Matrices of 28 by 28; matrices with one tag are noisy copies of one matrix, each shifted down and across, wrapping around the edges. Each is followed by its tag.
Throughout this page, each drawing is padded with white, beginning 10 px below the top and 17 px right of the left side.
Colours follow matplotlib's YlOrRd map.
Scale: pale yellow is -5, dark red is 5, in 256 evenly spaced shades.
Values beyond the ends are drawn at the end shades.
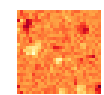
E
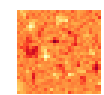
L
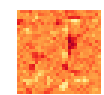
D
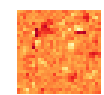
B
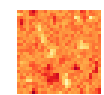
L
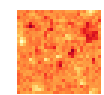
L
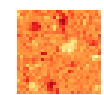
E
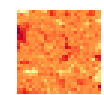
D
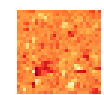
B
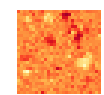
E
